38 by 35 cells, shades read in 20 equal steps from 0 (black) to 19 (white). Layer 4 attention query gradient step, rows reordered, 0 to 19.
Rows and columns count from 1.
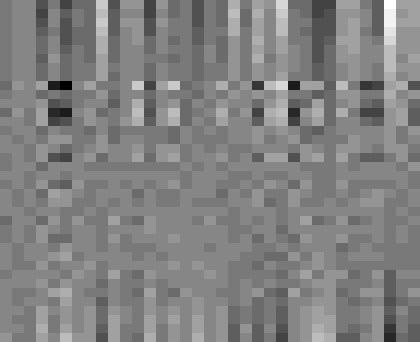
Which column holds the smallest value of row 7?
27
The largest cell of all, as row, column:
1, 33
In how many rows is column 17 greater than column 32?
13
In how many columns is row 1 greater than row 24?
14
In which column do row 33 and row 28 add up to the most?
6
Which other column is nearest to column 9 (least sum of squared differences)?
20
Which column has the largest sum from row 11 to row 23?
24
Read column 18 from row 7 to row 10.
10 9 9 10
